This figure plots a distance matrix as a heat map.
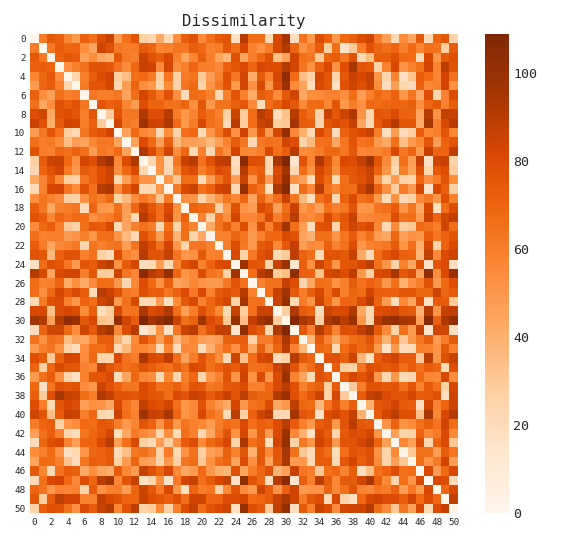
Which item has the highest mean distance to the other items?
30
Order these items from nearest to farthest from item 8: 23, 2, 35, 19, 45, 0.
23, 2, 19, 45, 0, 35
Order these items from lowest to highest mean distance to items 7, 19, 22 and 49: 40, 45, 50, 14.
40, 45, 14, 50
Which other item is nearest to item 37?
1
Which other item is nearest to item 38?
49
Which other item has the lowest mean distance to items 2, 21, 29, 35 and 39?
46
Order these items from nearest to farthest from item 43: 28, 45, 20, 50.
28, 50, 45, 20
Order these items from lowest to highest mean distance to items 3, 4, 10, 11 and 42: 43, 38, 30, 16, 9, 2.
43, 16, 2, 9, 38, 30
